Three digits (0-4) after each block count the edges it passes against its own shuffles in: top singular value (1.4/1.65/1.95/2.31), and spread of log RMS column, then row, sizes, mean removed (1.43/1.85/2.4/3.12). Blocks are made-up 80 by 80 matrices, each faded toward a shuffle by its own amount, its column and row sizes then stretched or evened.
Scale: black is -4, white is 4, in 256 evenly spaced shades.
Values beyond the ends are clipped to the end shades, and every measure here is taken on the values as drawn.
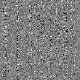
2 3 0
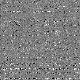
1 1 3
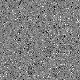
2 1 0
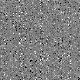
0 3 1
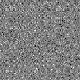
4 0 0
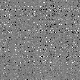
0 2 3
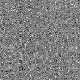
3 1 0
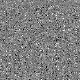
1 2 2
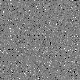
1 1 1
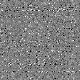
2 0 2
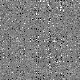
1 3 2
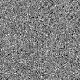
2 0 0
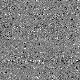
0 0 3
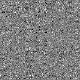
1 2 2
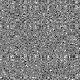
4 0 1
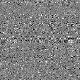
3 0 3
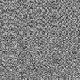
4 0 1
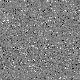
0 0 2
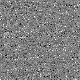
0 0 2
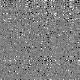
3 1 3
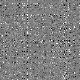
1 3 3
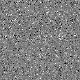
0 1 2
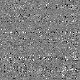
2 2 3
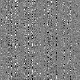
2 4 0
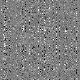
1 4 1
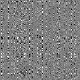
4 4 2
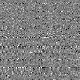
4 0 3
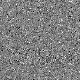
1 1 1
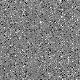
1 2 0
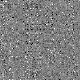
2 2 1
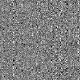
2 3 0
